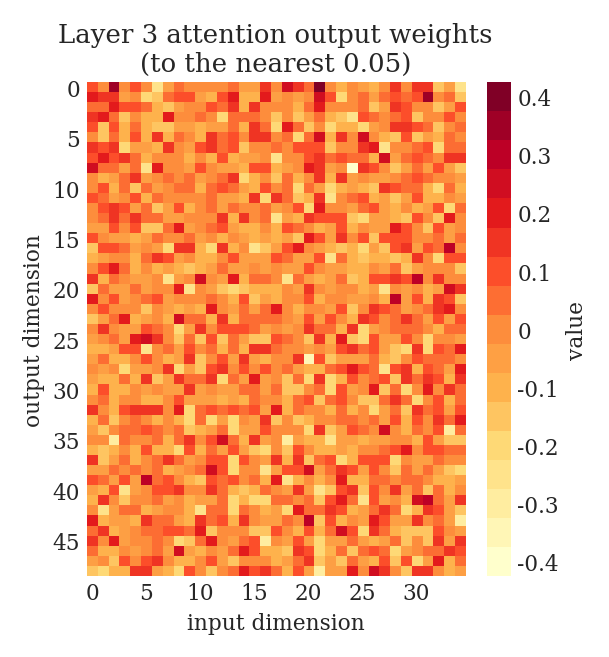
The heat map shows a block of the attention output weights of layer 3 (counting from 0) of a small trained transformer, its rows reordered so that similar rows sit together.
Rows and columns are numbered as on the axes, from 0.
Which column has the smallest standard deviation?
4
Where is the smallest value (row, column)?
8, 24
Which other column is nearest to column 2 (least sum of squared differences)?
18
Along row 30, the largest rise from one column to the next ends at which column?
23
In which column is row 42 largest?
19
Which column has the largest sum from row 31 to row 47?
32
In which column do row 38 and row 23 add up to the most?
20
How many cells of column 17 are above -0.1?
36
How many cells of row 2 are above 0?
16
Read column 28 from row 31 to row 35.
0.15 0.05 0.1 0 0
